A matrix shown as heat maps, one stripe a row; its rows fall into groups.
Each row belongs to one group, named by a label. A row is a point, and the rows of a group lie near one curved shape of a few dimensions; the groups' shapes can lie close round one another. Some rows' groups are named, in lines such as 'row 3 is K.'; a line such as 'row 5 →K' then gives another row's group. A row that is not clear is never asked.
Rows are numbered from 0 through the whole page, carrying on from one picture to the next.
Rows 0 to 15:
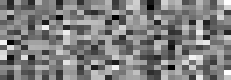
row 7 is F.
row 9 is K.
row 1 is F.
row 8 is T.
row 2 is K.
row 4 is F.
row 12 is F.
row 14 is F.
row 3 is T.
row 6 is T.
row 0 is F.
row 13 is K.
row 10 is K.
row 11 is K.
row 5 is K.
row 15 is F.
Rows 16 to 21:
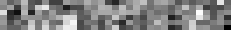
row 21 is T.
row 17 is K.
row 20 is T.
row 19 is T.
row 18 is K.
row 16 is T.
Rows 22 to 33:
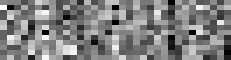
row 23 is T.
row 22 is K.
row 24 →K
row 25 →K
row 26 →T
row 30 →K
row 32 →T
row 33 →K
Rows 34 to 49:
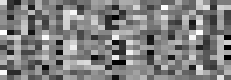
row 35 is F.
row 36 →T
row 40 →K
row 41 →K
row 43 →T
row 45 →K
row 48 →K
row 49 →T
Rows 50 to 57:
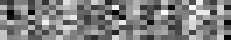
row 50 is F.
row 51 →K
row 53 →T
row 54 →K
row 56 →T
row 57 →K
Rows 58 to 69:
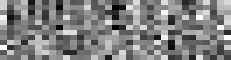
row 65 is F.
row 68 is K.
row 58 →F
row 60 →F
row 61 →T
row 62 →K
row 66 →K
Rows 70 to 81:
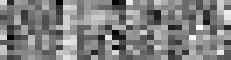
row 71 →T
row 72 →F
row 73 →F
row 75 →T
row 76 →T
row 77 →T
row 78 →T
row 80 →K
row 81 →T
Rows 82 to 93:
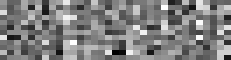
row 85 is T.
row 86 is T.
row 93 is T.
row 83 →F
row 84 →K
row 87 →F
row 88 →T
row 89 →K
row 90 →T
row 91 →F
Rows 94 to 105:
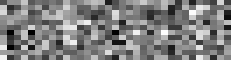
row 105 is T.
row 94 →T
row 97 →K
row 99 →T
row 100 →F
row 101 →T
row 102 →T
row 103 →K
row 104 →K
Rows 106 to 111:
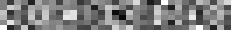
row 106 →F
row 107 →K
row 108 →T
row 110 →K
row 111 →K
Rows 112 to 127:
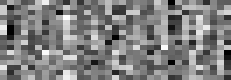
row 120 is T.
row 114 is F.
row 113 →T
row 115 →T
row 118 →T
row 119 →F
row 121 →F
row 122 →K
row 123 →T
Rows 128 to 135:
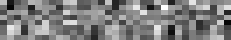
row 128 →T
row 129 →F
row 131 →K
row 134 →K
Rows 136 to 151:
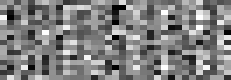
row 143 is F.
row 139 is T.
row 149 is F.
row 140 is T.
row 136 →K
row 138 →F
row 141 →T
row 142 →K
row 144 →T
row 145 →F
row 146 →T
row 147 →F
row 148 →F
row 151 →K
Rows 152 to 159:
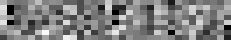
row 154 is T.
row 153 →T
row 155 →K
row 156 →T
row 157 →K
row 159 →T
